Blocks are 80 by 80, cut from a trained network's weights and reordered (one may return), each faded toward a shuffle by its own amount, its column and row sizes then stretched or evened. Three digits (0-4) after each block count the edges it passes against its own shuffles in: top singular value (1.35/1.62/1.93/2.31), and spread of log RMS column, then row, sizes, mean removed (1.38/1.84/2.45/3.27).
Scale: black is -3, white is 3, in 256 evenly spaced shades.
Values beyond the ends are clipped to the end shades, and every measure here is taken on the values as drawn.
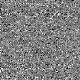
1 1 2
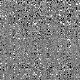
0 3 3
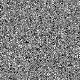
1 1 1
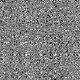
1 2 2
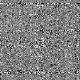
1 2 3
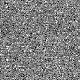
2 1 0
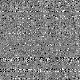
1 0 4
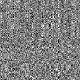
3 2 1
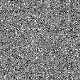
1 0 1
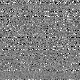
0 0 4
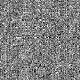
2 0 1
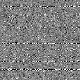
4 1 3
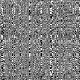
4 4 0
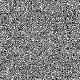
2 2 0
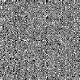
2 2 1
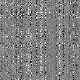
3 4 3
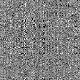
3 2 2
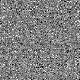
2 1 1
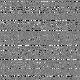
4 2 4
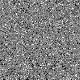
0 0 2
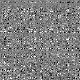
1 3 4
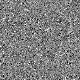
0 1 1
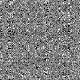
3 3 0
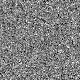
0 0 0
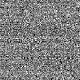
3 0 1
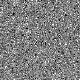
1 2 0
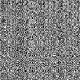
3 1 1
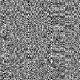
4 2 0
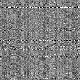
3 0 3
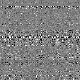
3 2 4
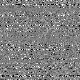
0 0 4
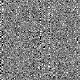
2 3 1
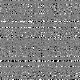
3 2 4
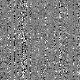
0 4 1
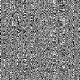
3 3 0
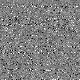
0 0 3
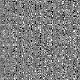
3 4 0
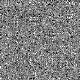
0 2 1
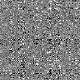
3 3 2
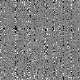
1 4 2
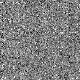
1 1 1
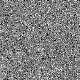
1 0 1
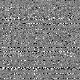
1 1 4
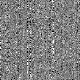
2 3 0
